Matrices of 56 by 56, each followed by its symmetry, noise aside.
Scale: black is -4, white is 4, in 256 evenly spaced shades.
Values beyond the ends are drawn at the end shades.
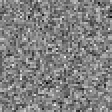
no symmetry.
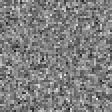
antisymmetric.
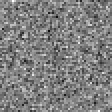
same after a half turn.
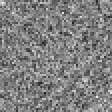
symmetric.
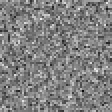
symmetric.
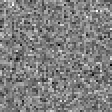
no symmetry.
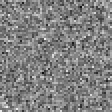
symmetric.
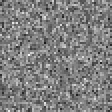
same after a half turn.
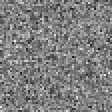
antisymmetric.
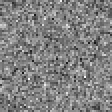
same after a half turn.
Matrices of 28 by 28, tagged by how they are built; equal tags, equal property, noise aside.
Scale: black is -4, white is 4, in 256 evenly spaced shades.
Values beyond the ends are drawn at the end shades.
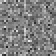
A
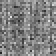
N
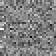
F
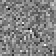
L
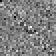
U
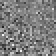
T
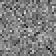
L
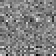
F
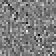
U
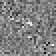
U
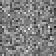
A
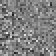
T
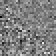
T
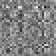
F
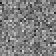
N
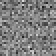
N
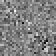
U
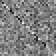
L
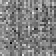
N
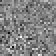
T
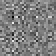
F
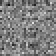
N
